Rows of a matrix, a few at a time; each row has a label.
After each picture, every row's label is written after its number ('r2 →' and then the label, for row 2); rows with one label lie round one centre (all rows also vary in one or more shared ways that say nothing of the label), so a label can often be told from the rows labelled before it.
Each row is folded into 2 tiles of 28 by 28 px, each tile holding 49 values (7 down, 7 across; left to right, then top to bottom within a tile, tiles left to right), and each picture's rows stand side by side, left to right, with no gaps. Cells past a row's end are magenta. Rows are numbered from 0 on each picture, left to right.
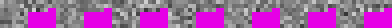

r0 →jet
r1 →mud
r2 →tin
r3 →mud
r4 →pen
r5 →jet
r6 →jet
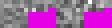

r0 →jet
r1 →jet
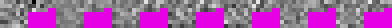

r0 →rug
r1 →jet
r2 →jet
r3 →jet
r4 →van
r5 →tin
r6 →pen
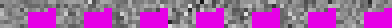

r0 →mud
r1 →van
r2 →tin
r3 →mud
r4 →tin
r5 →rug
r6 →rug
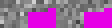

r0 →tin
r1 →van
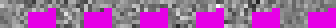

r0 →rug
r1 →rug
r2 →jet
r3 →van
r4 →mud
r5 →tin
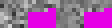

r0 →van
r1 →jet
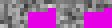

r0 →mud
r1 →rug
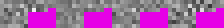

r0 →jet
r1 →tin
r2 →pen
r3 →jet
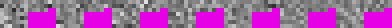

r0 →van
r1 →mud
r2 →van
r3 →tin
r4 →pen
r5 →mud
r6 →pen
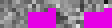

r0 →rug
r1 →pen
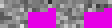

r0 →pen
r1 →rug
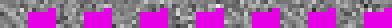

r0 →pen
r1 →mud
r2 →jet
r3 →van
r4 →tin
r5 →pen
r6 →jet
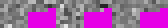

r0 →pen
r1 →pen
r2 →pen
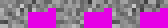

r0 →mud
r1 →rug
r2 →mud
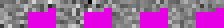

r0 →jet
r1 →rug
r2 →pen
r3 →rug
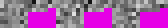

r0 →rug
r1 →mud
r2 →tin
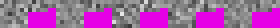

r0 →tin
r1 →rug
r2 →van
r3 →jet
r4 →rug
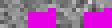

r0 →mud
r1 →jet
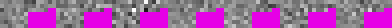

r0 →rug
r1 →mud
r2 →pen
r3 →rug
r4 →pen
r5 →jet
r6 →jet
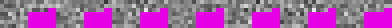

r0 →tin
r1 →pen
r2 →jet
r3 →jet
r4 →tin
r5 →jet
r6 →van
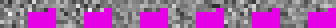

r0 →rug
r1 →jet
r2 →tin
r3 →pen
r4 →rug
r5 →jet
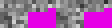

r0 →tin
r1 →pen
